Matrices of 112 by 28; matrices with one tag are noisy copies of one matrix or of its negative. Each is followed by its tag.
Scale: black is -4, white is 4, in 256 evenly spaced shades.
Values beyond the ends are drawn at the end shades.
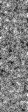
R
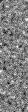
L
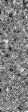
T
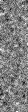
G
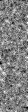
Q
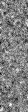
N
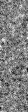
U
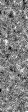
T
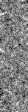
G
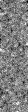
G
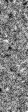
T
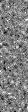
L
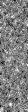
N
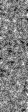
R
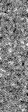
R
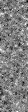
G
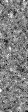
T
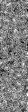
R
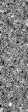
N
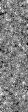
G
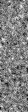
U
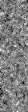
G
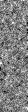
Q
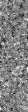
U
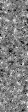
R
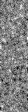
U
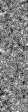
G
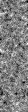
G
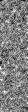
Q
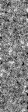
R
